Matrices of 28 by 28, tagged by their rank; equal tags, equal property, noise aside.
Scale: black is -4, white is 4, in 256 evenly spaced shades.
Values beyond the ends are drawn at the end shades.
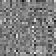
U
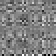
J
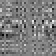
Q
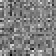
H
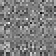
H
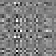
J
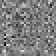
U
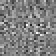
H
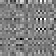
J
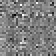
U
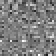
U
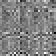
Q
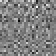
Q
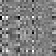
J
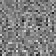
U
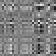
J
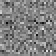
U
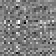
Q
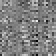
Q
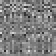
Q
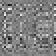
J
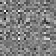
Q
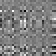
J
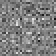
H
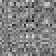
U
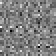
H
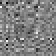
Q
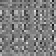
Q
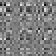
J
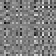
J
